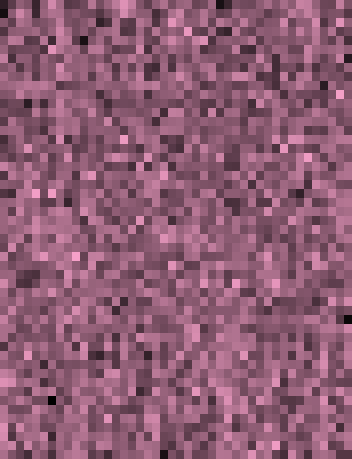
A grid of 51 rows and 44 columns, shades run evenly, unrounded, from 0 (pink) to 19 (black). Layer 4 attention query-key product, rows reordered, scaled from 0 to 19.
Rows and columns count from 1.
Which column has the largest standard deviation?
1
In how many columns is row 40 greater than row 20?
22
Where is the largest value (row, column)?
45, 7
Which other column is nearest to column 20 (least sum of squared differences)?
5
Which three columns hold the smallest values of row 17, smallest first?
36, 4, 26
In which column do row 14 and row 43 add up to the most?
6
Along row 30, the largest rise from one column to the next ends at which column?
13
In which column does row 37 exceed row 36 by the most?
9
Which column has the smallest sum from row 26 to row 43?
28
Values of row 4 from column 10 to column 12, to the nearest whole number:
10 8 11
